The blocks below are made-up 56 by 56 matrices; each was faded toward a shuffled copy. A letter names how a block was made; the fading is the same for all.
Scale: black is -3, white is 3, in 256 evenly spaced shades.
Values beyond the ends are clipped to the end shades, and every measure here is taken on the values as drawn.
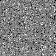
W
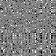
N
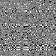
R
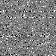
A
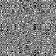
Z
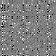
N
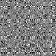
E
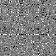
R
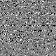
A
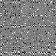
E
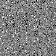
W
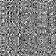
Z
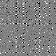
N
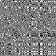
E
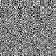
Z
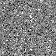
W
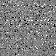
A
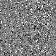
W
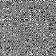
R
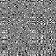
E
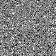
W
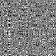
Z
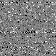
A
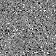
A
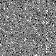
W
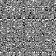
Z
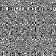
R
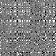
E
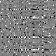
E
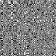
Z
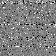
A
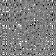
N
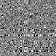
R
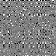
E
